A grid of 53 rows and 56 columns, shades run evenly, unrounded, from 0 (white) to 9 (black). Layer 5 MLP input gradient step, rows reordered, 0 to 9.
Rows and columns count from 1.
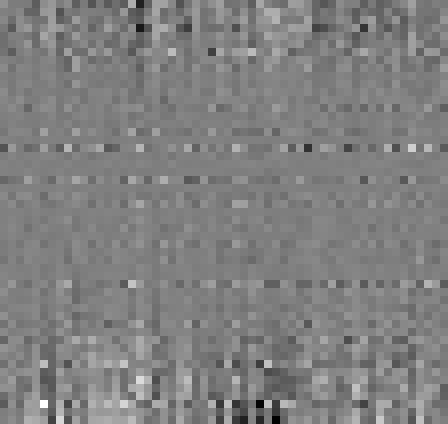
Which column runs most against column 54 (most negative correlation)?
56
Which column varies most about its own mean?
18
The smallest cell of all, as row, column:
51, 6
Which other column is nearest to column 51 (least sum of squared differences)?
55
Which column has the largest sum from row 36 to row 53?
35
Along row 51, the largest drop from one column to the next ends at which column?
34
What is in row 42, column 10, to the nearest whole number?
5
